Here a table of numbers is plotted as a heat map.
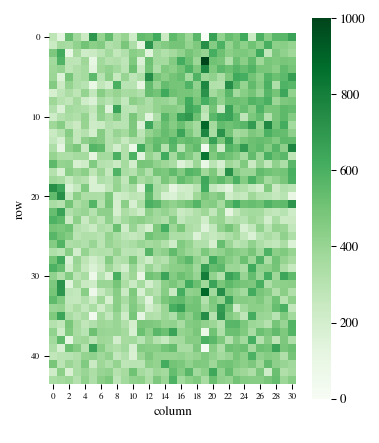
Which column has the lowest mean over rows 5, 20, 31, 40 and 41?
10
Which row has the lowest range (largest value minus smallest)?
43
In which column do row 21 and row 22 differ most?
30
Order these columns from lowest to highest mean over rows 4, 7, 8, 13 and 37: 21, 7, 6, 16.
7, 6, 21, 16
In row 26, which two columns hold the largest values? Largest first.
1, 21
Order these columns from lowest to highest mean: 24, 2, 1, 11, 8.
11, 2, 8, 1, 24
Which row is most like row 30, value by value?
6
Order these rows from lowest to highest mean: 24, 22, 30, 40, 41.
22, 24, 40, 41, 30
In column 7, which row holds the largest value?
0
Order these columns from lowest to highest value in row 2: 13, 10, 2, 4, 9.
2, 4, 9, 13, 10
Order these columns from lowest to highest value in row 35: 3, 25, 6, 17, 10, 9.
9, 3, 6, 17, 10, 25
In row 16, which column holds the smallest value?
19
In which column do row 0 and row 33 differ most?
5
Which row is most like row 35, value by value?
32
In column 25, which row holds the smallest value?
25
